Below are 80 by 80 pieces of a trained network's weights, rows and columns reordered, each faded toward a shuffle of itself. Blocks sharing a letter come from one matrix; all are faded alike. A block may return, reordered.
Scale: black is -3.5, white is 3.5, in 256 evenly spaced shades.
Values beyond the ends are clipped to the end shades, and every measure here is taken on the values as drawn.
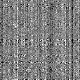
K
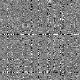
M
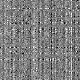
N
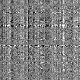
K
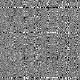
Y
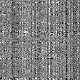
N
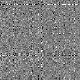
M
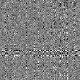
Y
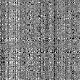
N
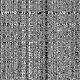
K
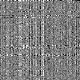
N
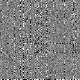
M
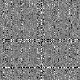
Y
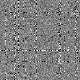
M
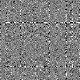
M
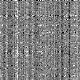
N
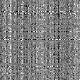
K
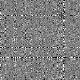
Y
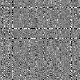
Y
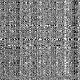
N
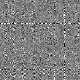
M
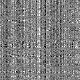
K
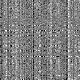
K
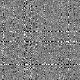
Y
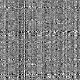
N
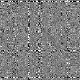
Y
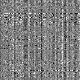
N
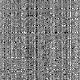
N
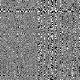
M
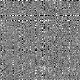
Y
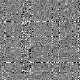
Y
